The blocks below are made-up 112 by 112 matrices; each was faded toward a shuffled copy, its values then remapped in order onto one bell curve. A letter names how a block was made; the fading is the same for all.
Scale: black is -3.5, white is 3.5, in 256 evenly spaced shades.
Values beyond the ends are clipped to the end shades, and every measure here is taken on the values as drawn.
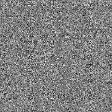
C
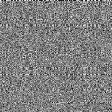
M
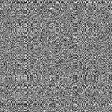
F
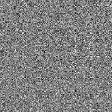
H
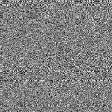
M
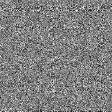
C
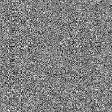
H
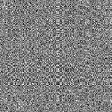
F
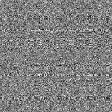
M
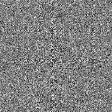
C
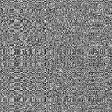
F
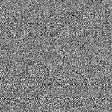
M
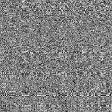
M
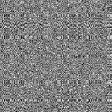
F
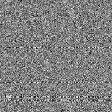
M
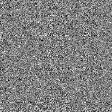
C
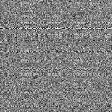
M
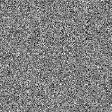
C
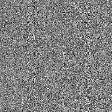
C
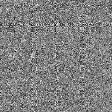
H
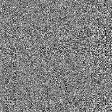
C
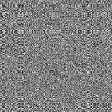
F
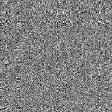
H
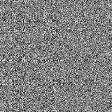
H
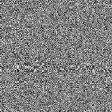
H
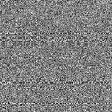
M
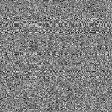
M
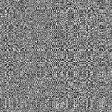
F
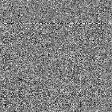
C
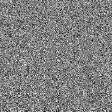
C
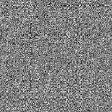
H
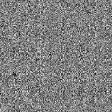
H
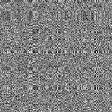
F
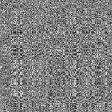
F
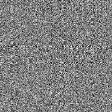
H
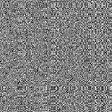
F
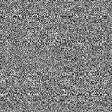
M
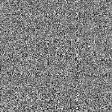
C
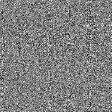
C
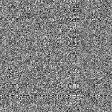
H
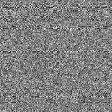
M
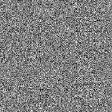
H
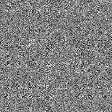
C
